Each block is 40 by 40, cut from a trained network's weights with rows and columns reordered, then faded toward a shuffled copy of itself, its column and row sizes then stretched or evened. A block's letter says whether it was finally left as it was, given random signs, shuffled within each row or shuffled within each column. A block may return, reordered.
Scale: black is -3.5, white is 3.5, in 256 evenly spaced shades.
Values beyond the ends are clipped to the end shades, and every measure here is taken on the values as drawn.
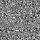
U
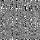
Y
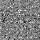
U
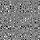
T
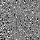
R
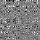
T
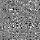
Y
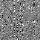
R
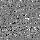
U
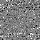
U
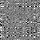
T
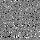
U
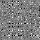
Y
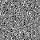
R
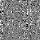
Y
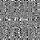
T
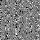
R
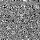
U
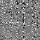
Y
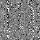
R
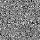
U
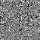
Y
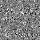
U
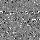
U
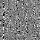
R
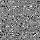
U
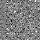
R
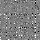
Y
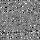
U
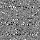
U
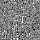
R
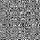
T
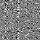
Y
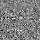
U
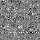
U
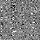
Y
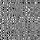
T
